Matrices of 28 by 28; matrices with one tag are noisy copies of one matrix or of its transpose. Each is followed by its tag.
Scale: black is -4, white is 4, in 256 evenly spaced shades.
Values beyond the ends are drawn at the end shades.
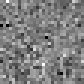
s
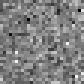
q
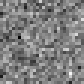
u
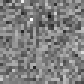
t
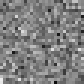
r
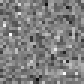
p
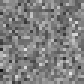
u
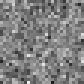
s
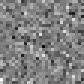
r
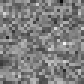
s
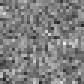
s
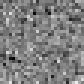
q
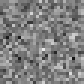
u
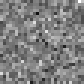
r
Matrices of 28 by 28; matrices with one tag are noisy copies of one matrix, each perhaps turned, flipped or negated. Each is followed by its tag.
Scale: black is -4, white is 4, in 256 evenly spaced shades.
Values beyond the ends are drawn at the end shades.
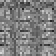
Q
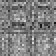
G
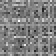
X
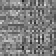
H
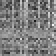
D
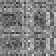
G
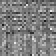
H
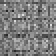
X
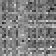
D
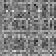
X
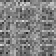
Q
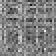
X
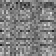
Q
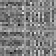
H
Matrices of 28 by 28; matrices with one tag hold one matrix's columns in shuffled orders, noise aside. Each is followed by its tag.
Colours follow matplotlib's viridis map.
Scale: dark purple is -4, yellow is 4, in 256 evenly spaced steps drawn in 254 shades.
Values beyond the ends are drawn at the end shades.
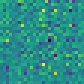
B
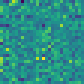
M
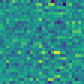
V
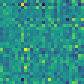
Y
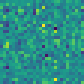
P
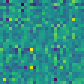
Y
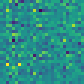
B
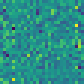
P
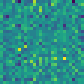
M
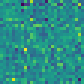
Y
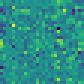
P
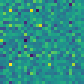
B
